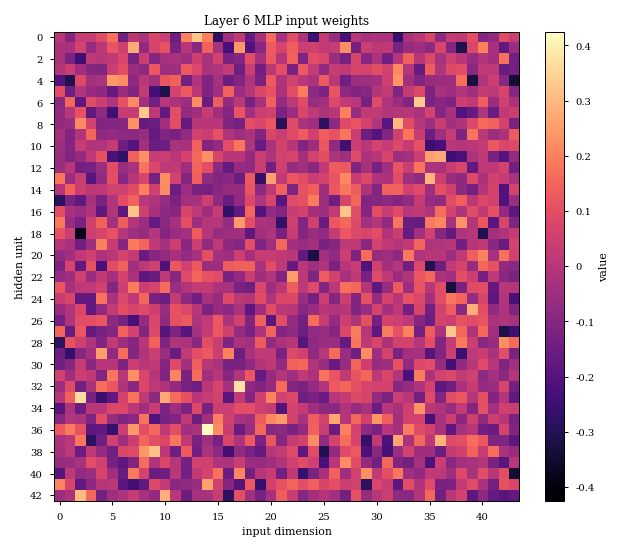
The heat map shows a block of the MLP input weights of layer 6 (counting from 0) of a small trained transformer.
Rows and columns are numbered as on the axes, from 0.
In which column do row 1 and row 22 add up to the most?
22
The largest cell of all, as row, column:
36, 14
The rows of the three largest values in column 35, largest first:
13, 11, 17
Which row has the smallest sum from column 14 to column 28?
38
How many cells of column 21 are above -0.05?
28
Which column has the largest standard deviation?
2
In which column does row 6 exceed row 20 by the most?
34
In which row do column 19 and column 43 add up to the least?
4
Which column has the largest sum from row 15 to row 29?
27
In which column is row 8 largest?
32
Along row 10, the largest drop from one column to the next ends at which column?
35
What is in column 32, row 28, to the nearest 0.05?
0.05
